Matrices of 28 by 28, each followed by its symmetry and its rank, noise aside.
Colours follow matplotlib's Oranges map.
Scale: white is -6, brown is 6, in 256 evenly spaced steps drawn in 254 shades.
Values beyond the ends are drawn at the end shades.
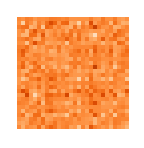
symmetric, rank three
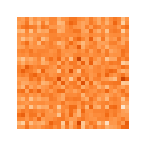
symmetric, rank three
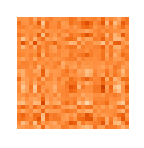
antisymmetric, rank two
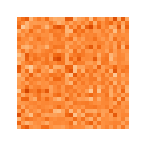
symmetric, rank three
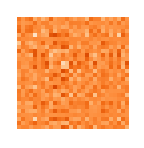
symmetric, rank three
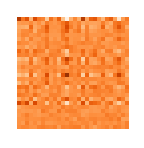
no symmetry, rank one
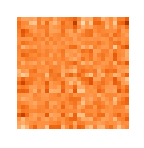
antisymmetric, rank two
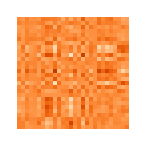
antisymmetric, rank two
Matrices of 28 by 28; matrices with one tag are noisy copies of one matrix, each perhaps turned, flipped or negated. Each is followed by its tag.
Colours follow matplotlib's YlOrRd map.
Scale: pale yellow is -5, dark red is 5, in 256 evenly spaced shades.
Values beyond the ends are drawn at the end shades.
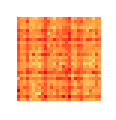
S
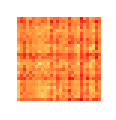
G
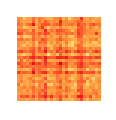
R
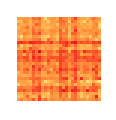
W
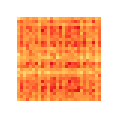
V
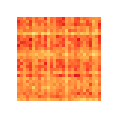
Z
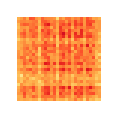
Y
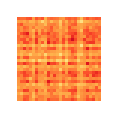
R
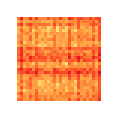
V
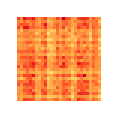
S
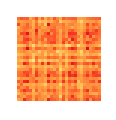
R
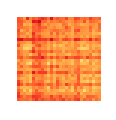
Y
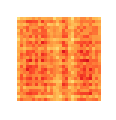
V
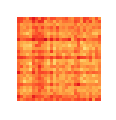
Y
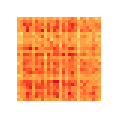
Y
